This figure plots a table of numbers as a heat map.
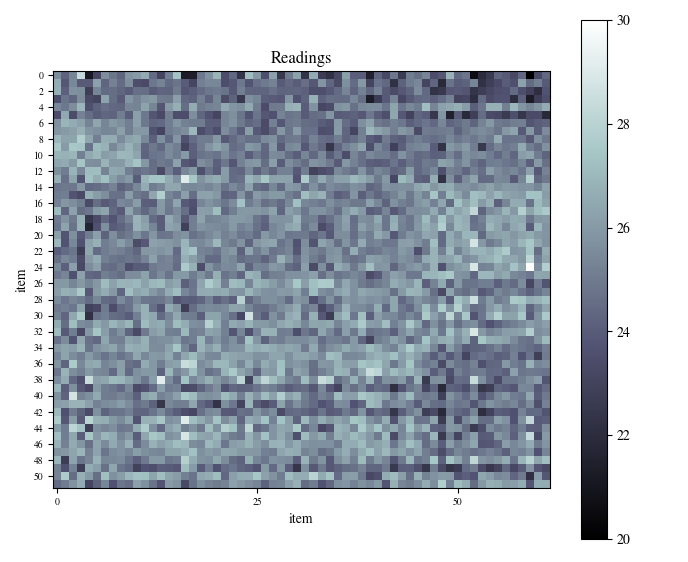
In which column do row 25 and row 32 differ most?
52
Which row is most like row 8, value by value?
11
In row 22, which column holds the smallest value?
3
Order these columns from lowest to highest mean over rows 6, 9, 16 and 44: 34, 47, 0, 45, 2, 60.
34, 47, 60, 45, 0, 2
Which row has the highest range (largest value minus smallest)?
0
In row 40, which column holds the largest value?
2
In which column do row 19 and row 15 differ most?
4
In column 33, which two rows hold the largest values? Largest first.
38, 26
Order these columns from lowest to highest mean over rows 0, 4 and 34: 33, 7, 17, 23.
33, 17, 23, 7
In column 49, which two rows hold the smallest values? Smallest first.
5, 49
